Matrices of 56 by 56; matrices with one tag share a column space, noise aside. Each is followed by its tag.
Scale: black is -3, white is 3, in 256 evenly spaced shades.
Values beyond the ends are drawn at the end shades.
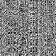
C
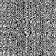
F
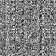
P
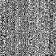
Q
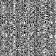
F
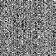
Q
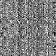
F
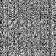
F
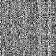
F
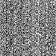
C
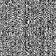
F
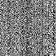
C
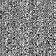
C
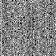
Q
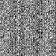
P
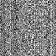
P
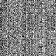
Q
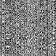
C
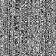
Q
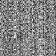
P
